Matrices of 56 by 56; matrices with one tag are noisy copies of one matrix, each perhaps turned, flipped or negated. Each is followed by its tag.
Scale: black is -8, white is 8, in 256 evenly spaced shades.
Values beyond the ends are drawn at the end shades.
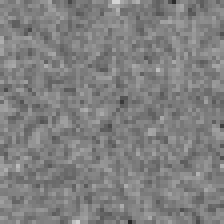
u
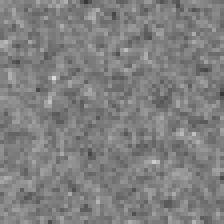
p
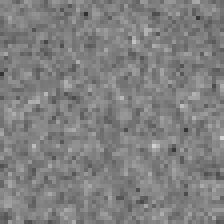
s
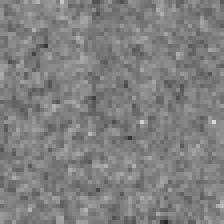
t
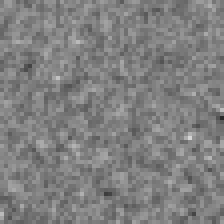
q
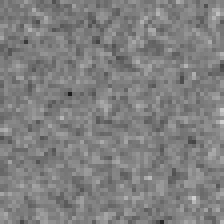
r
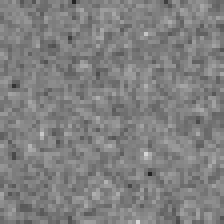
s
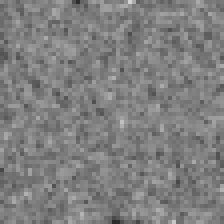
u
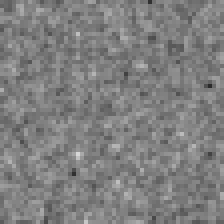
s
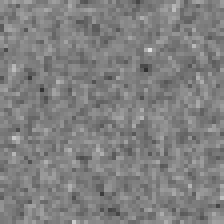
s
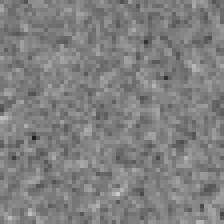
q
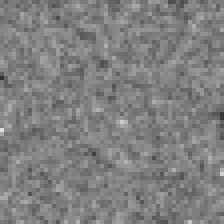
u
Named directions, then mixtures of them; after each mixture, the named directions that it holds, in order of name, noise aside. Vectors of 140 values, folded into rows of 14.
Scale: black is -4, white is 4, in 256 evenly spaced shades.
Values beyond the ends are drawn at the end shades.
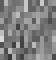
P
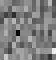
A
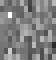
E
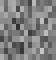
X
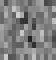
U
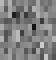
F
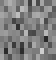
P, X.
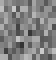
A, X.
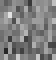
E, X.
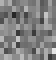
A, F.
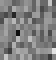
A.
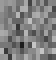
A, P, X.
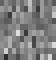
A, E, X.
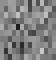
P, X.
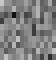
A, F.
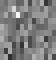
P, U, X.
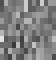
P.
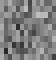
F, P, X.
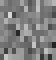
A, E.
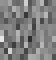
F, P, U.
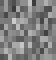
X.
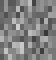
X.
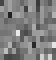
A, E.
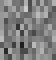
F, P, X.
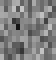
X.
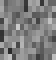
P.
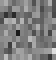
A.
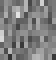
P, U.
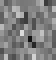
U.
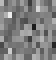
E, F, U.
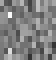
E.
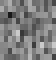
E, F.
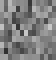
F, X.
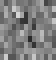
U.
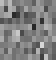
F.
